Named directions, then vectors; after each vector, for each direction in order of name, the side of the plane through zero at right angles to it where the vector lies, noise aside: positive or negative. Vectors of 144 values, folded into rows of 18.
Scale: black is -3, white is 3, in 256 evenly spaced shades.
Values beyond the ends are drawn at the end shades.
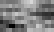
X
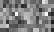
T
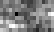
negative, negative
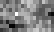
positive, positive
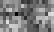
negative, negative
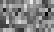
negative, positive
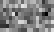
negative, positive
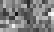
negative, negative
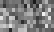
positive, negative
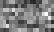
positive, negative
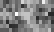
positive, positive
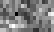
negative, negative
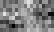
positive, positive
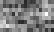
positive, negative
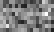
positive, negative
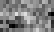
positive, positive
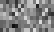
positive, positive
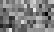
negative, positive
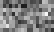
positive, negative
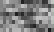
negative, negative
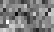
negative, negative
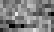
positive, positive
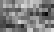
negative, positive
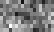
negative, negative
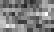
positive, negative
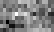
positive, positive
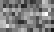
positive, negative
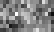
positive, positive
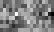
positive, positive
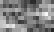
positive, negative
